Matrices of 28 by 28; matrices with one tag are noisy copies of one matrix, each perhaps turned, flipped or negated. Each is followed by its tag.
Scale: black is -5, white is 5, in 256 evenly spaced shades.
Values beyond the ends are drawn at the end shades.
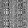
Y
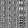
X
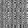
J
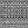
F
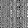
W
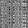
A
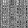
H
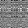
W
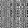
W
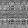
Y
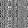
W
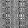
Y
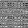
H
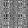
Y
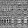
X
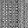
F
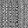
F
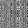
W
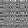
J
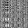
X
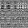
X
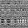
X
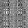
Y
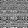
W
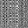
F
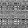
Y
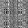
Y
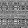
Y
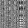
X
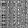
A
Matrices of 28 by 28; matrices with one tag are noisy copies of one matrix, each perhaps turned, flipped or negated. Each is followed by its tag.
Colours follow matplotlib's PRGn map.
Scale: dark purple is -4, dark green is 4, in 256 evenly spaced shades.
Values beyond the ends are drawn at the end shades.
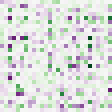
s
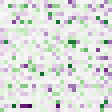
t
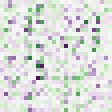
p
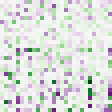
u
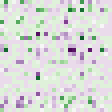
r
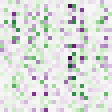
p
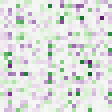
s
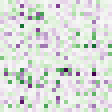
p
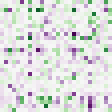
r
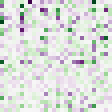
u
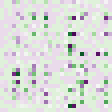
p
